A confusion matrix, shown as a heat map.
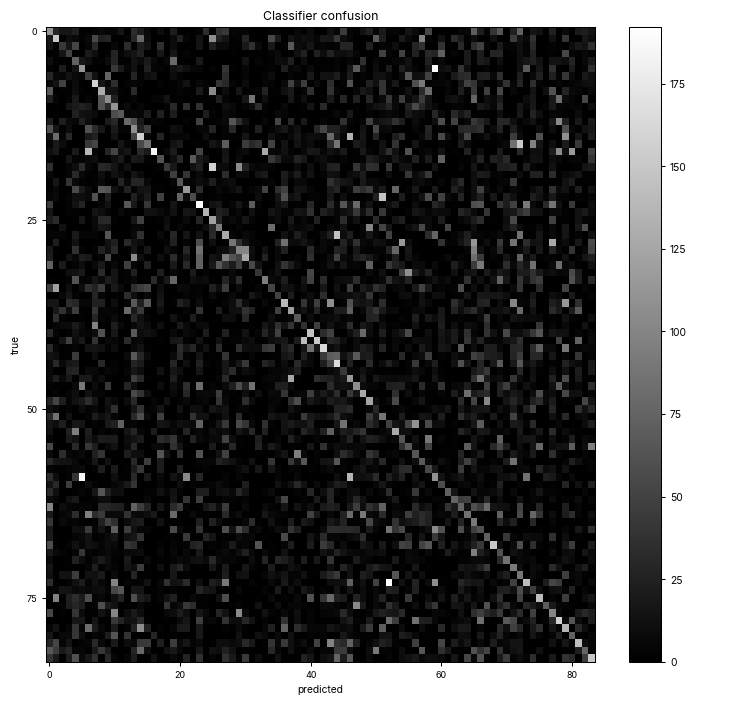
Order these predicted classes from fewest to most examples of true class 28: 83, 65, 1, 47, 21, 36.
21, 1, 47, 83, 36, 65
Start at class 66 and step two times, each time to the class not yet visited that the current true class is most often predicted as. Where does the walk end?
5
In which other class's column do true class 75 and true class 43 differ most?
1
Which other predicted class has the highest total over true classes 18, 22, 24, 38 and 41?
51
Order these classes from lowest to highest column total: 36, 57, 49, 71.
57, 36, 49, 71
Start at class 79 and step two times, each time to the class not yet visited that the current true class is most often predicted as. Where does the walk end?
46
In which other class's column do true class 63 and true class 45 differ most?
0
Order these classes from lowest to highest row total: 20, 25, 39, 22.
20, 39, 25, 22
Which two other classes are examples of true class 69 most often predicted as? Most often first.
65, 5
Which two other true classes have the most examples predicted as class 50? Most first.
82, 1
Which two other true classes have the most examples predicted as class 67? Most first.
49, 63
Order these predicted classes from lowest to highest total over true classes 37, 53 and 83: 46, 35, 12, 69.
69, 35, 12, 46
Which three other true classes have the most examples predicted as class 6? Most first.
16, 64, 79
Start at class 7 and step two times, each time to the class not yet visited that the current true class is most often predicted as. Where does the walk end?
71
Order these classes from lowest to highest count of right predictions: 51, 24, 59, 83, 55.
55, 51, 59, 24, 83
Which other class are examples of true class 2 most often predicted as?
37
